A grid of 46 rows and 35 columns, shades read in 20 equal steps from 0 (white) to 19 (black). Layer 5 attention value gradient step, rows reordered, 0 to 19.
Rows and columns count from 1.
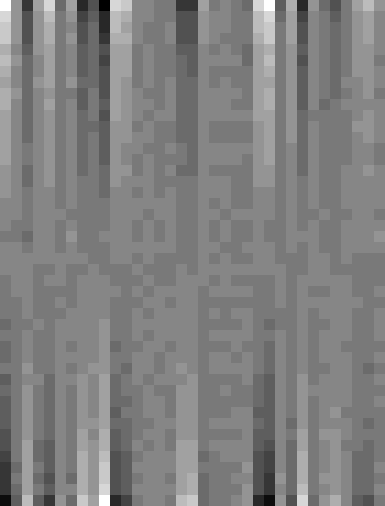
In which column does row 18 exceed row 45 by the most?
10
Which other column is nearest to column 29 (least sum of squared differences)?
19
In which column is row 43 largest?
1
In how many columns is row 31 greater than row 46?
13
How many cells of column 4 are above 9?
20
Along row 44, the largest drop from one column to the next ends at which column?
26
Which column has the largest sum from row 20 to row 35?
25
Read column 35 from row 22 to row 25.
8 9 10 10
